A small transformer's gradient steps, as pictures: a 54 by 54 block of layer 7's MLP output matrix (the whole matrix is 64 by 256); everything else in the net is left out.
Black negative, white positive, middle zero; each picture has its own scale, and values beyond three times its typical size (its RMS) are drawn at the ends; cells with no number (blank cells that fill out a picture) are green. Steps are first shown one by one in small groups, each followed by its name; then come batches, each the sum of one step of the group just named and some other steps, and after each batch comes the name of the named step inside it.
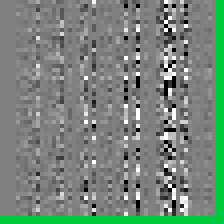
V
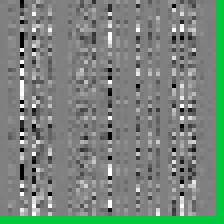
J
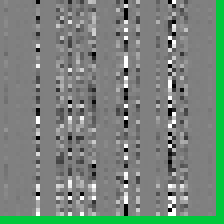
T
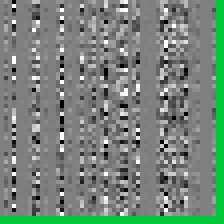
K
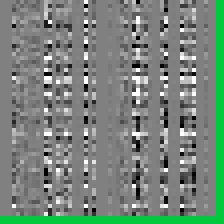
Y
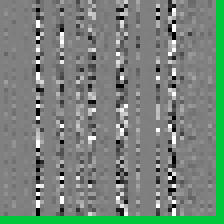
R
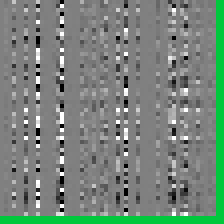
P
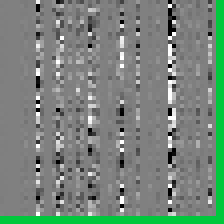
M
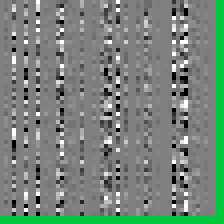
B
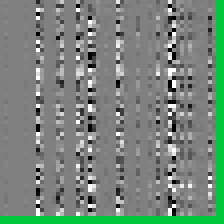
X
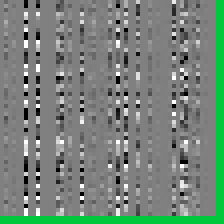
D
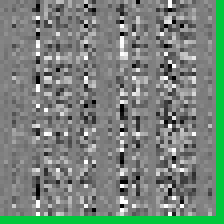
Y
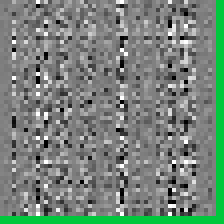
B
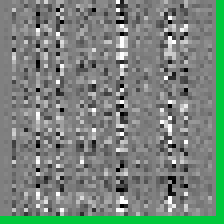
B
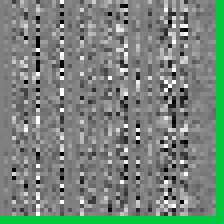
K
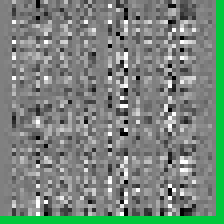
T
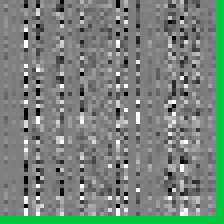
D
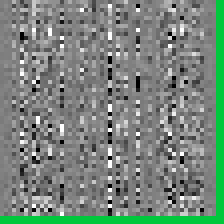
J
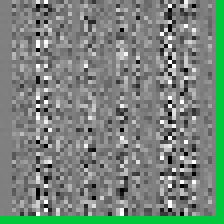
M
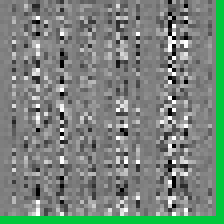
M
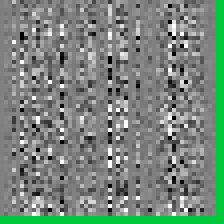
J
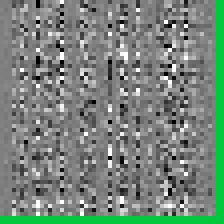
Y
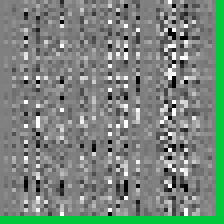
V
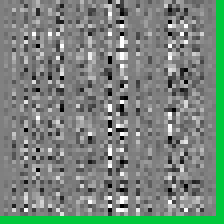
B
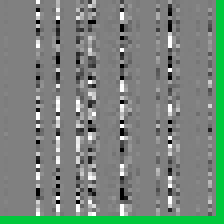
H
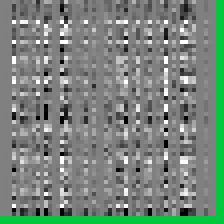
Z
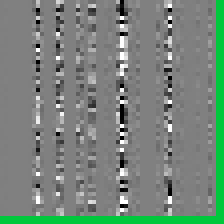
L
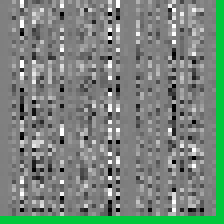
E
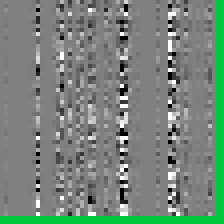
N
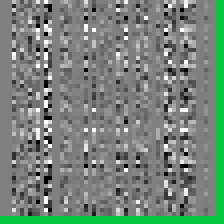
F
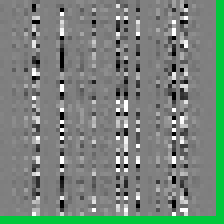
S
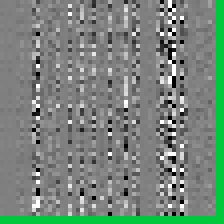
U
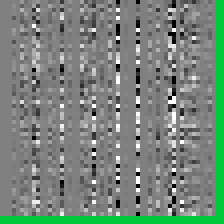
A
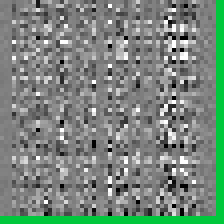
Z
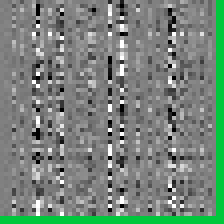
L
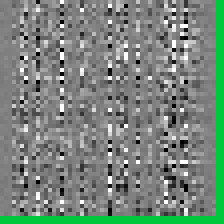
E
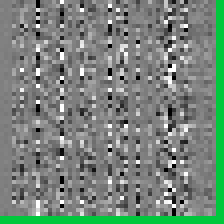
A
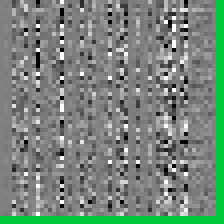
E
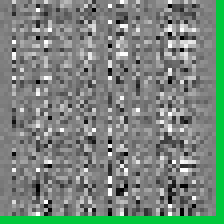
F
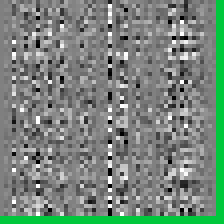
N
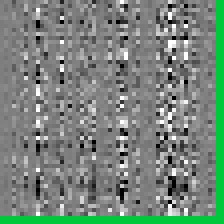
N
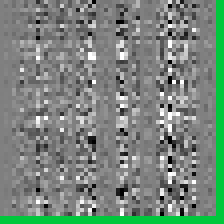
N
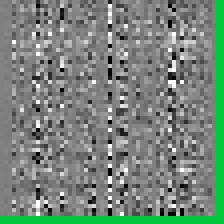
N
